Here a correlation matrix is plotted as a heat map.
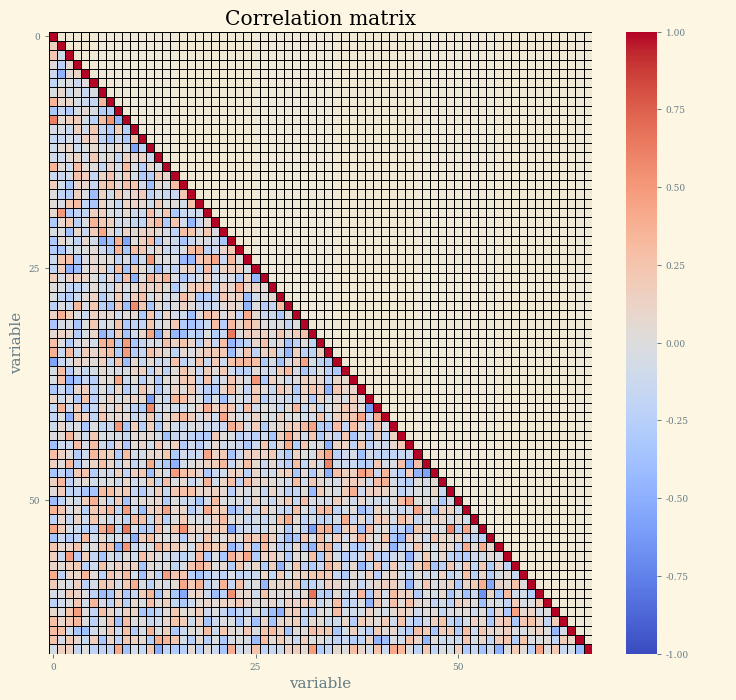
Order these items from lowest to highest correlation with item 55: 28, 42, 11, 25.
42, 25, 28, 11
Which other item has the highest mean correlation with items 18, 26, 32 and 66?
60
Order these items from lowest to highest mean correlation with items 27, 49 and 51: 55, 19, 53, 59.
59, 55, 19, 53
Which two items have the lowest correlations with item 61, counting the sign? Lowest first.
39, 53
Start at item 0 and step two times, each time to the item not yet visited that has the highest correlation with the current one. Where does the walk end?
53
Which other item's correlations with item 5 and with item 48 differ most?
50
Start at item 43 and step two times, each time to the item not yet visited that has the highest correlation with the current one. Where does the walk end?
10
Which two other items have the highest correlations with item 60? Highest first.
32, 22
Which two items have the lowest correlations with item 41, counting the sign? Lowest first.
2, 65
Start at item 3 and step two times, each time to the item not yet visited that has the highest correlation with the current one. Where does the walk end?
57
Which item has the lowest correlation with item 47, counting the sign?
46
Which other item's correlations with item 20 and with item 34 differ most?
0
